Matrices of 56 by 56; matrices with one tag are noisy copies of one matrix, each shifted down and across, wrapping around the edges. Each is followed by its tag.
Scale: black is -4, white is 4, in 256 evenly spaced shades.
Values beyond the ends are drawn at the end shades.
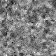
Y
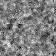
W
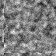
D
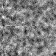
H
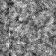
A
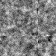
W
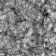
A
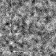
H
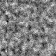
H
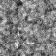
A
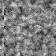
D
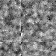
D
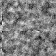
D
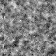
W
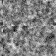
W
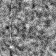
H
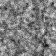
A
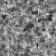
W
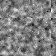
D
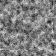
H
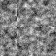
D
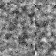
D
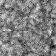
A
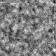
H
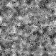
D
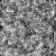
A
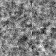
W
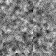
Y
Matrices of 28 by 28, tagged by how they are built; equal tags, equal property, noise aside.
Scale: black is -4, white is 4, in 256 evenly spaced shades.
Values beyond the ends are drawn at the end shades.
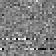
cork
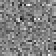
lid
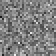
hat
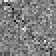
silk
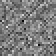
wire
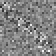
silk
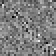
silk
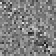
silk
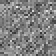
wire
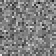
hat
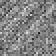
wire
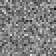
hat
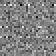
cork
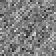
wire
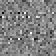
cork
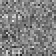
lid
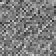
wire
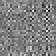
lid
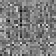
lid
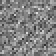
wire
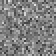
hat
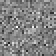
cork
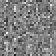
lid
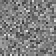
hat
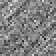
wire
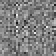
lid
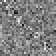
silk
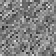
wire
